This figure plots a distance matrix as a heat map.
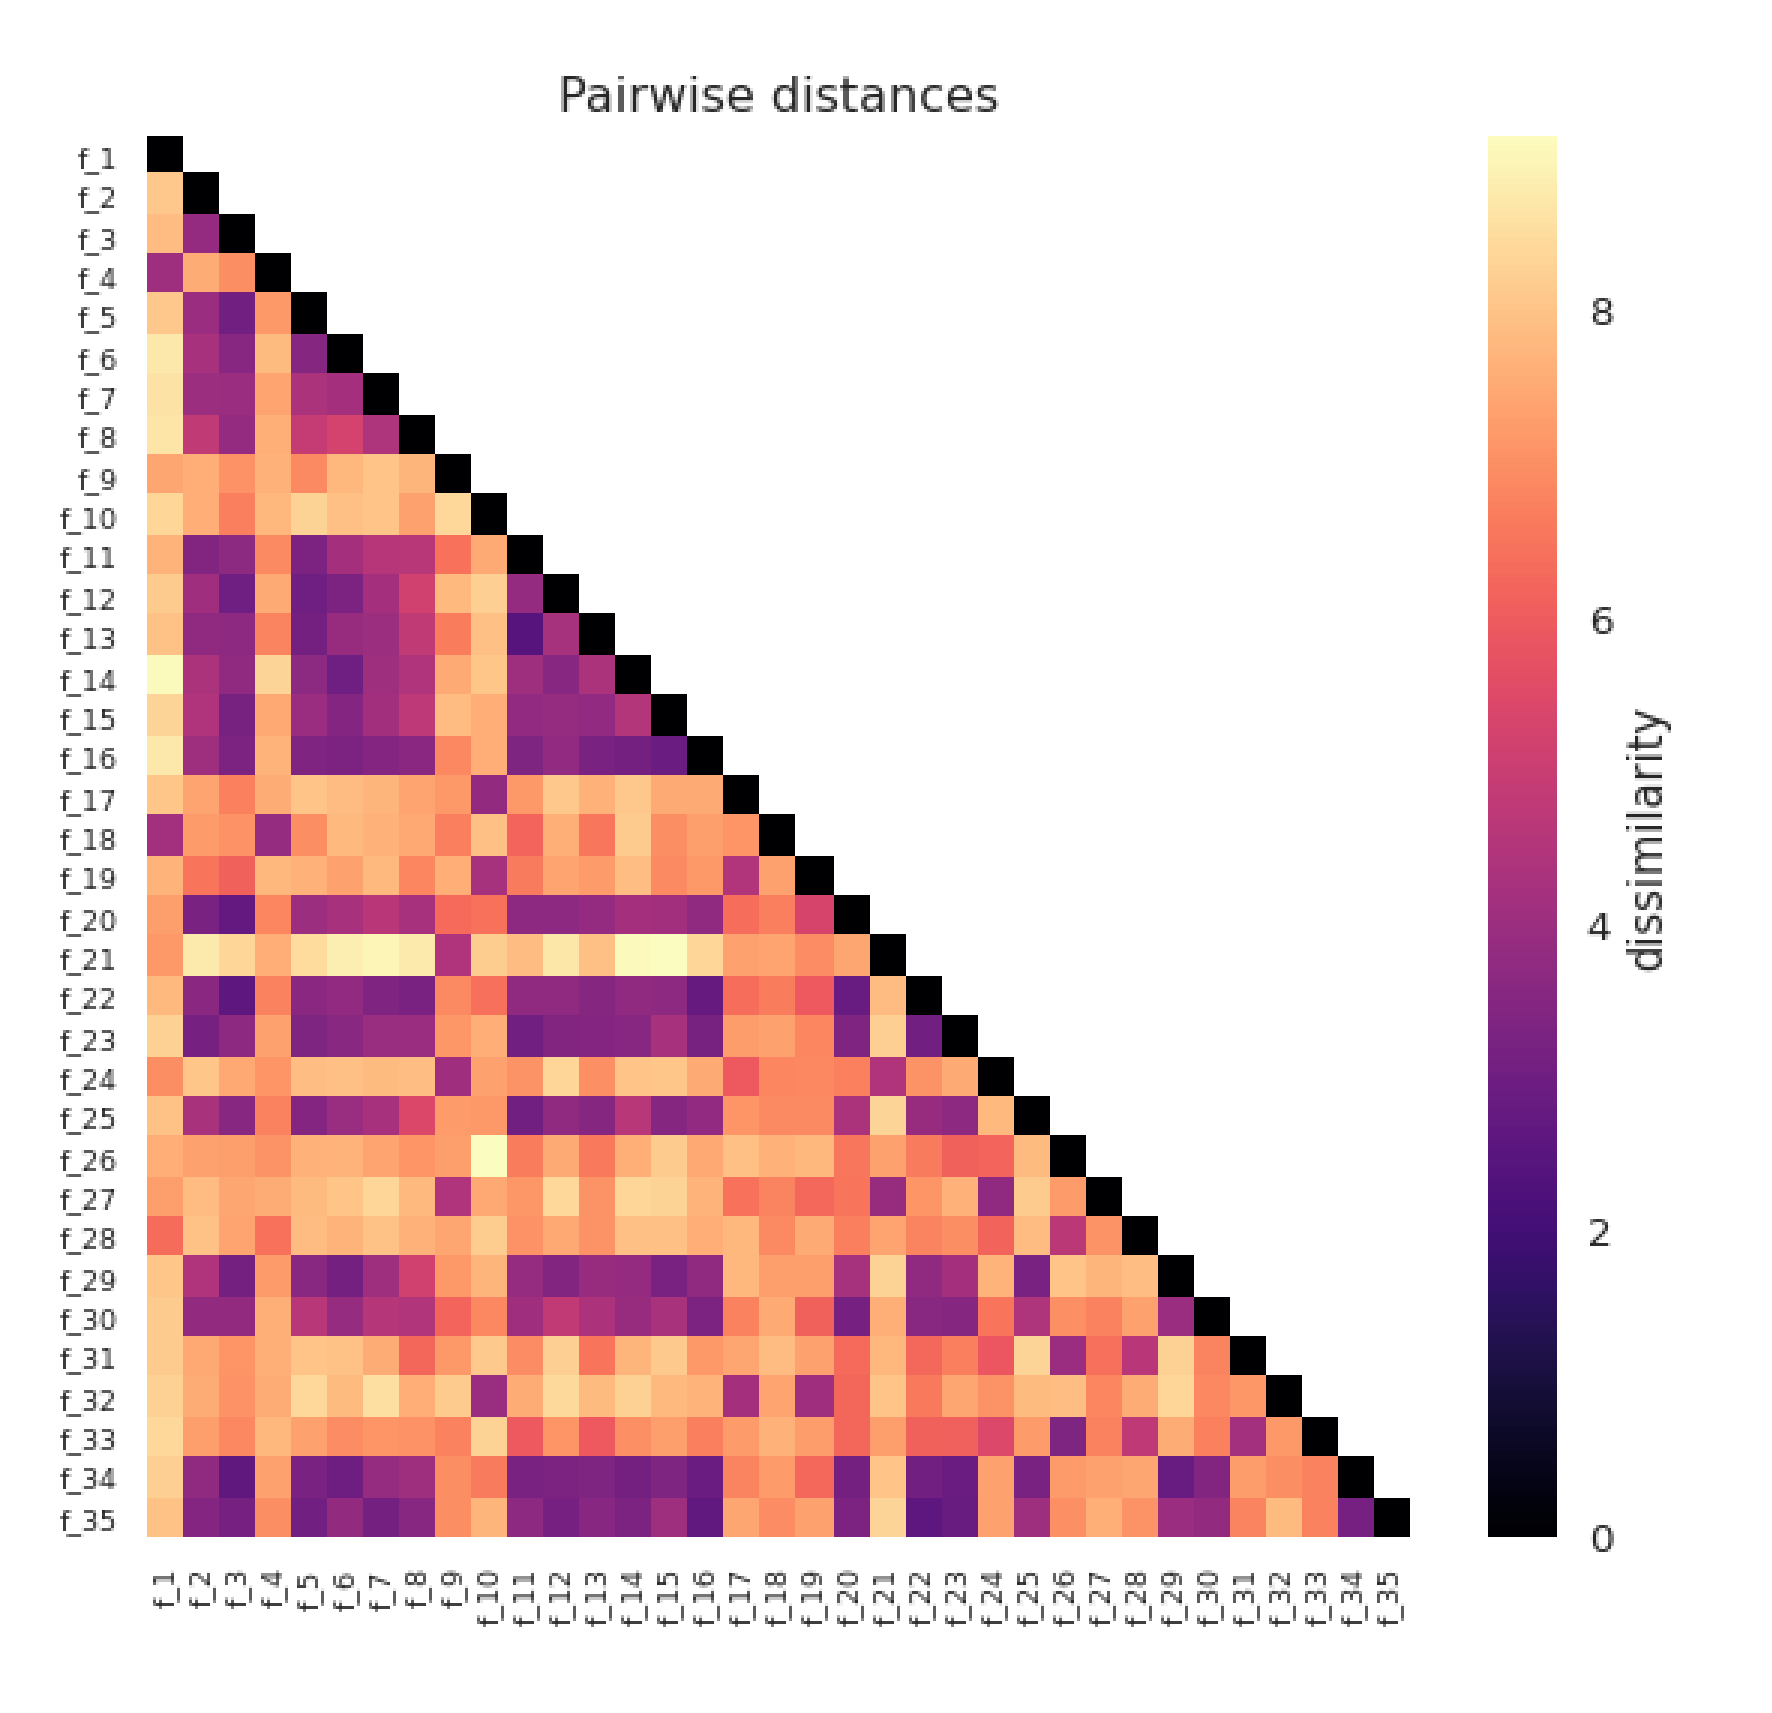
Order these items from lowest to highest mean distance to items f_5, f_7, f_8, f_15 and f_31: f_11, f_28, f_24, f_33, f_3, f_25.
f_3, f_11, f_25, f_33, f_28, f_24
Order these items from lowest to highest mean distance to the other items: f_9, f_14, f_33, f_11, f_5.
f_11, f_5, f_14, f_33, f_9
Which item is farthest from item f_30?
f_1
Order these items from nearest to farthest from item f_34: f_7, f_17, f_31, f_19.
f_7, f_19, f_17, f_31
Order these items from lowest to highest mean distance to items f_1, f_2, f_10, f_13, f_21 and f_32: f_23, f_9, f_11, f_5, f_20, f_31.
f_20, f_11, f_23, f_5, f_9, f_31
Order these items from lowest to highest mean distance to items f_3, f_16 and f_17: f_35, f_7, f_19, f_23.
f_35, f_23, f_7, f_19
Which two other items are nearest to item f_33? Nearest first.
f_26, f_31
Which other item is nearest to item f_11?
f_13
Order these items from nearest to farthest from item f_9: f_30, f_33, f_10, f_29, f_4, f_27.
f_27, f_30, f_33, f_29, f_4, f_10
